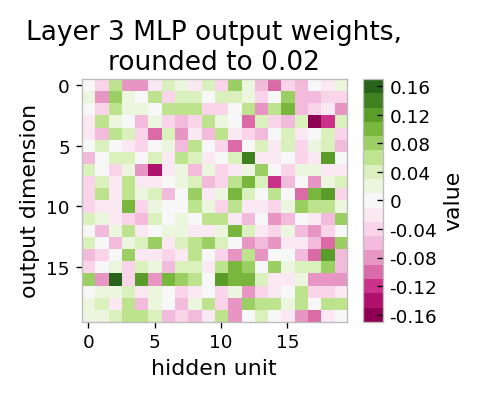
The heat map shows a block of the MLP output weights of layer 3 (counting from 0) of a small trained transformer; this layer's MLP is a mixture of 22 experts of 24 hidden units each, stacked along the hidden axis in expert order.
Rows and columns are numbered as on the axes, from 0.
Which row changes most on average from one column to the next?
16
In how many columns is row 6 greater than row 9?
6
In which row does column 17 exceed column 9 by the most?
9
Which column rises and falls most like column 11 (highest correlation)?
7
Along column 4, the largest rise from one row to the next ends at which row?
19
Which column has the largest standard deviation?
18
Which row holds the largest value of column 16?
10
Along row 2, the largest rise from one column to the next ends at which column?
14
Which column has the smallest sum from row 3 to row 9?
4
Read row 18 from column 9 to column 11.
0.06 -0.04 -0.08
